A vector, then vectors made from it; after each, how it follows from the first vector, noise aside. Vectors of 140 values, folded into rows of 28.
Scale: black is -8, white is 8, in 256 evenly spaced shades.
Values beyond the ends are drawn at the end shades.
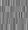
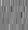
partly zeroed.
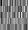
negated, scaled up.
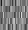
negated, scaled up.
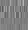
wrapped around, partly zeroed.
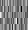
wrapped around, negated, scaled up.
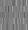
wrapped around, partly zeroed.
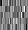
negated, scaled up.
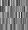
scaled up.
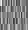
scaled up.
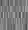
sign-scrambled.
